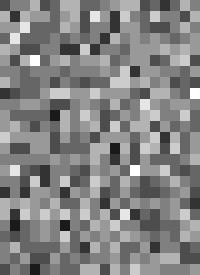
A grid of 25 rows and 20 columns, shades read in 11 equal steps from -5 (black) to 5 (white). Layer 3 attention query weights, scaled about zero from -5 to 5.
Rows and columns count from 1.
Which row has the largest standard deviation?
20
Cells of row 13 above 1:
3
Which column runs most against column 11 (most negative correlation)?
2
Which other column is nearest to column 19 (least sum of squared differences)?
9
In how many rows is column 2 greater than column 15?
8
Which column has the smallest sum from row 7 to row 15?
6
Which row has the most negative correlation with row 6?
4
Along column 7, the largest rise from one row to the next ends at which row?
22
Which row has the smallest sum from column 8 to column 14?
5
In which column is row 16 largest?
14
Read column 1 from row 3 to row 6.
1 -1 2 1
